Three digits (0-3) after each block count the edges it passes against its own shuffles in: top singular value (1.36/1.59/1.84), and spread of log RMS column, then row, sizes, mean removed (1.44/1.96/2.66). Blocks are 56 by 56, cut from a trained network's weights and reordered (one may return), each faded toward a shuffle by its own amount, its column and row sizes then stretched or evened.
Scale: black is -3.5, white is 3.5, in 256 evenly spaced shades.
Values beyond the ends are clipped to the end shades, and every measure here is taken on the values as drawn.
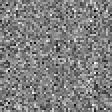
1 1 0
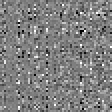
0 3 1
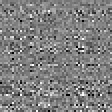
3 2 3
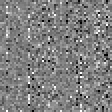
0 3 0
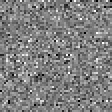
0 0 2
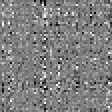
1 3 2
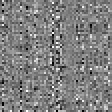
3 3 1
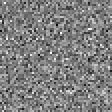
2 0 1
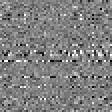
3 1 3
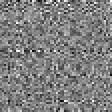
3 1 2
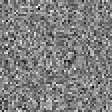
3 0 1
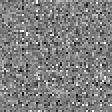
1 2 2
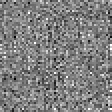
2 2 0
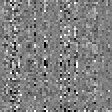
2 3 1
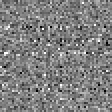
1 0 2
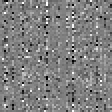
0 3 1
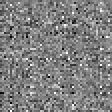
1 1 2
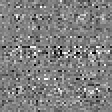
1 1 3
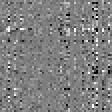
3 3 2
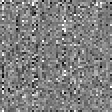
1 3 1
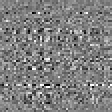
3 1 3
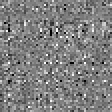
2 2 2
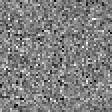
0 1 1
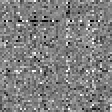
0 2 2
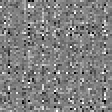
0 3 2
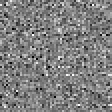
0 0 2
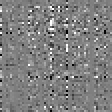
1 3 2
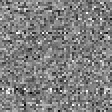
2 0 2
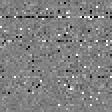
2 1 2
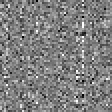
2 2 0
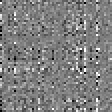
3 3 2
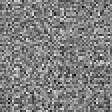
3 1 0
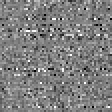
0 1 3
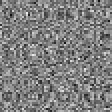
3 0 0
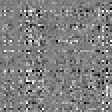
1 3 3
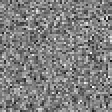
1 0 0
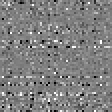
0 2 3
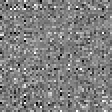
2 2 2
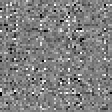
0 2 3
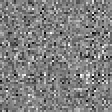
3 2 2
